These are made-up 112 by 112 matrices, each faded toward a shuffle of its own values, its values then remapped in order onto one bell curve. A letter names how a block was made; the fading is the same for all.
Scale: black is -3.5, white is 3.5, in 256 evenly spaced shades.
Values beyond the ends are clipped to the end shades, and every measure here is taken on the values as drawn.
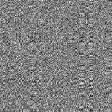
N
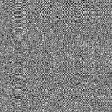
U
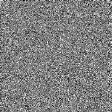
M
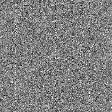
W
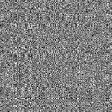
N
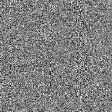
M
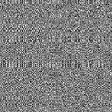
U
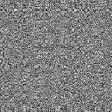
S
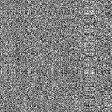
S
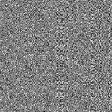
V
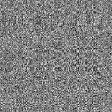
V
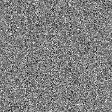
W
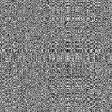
U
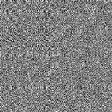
S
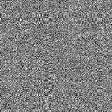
N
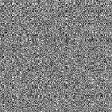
V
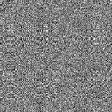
N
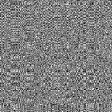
U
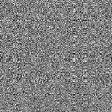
N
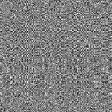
U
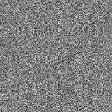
N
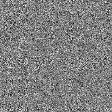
M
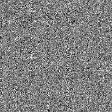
M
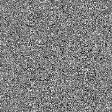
M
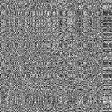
U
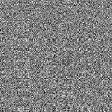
S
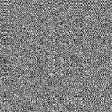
N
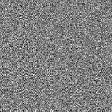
S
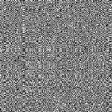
U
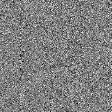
W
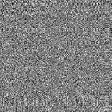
S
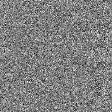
W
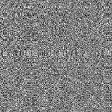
S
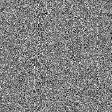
W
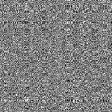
N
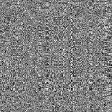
V
